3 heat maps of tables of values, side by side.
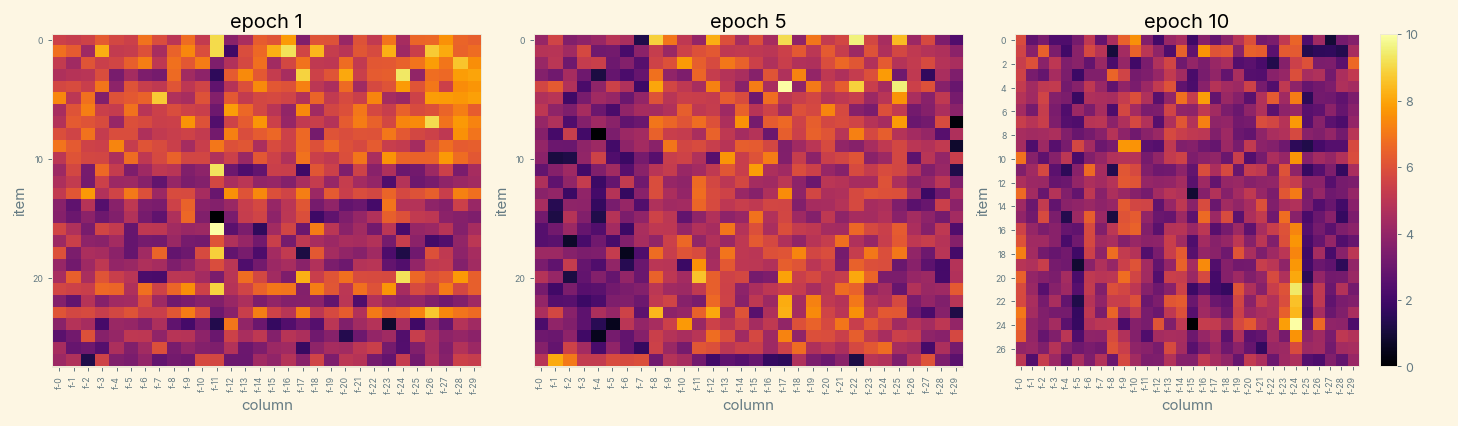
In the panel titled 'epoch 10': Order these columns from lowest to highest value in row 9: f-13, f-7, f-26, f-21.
f-26, f-7, f-21, f-13
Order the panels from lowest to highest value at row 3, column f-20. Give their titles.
epoch 10, epoch 5, epoch 1
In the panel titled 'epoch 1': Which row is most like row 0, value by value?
21
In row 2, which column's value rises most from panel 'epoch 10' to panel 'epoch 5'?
f-10
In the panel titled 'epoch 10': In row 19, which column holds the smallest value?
f-5
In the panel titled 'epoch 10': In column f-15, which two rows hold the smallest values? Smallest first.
24, 13
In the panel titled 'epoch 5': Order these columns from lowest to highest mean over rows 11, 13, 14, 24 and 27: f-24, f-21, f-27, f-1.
f-27, f-1, f-21, f-24
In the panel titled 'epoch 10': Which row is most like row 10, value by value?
25
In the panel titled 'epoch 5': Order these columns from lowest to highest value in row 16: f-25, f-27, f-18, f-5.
f-27, f-5, f-18, f-25
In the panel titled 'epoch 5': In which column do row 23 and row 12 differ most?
f-19
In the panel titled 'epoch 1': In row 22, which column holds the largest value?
f-6
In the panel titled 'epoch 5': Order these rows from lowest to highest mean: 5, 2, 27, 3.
27, 3, 5, 2
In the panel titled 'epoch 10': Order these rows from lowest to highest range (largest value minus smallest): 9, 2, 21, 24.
2, 9, 21, 24
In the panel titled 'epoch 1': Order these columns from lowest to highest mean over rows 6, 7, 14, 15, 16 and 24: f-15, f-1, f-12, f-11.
f-11, f-15, f-1, f-12
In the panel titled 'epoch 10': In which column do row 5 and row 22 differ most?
f-16
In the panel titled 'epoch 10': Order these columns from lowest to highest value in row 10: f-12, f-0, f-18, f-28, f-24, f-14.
f-18, f-12, f-28, f-14, f-0, f-24
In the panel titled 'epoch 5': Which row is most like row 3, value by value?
26
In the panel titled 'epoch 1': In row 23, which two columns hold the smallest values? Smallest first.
f-11, f-12
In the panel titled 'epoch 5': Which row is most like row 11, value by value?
16
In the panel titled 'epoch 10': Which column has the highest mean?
f-24
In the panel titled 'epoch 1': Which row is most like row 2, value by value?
23
